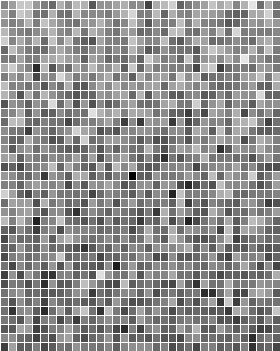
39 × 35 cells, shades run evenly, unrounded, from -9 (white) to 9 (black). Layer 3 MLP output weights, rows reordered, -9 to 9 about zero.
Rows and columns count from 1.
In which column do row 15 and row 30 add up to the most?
15
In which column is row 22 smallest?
1
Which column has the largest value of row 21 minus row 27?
9
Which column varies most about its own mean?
17
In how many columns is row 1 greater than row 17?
11
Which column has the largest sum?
5
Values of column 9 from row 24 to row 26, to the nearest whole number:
3 1 -1
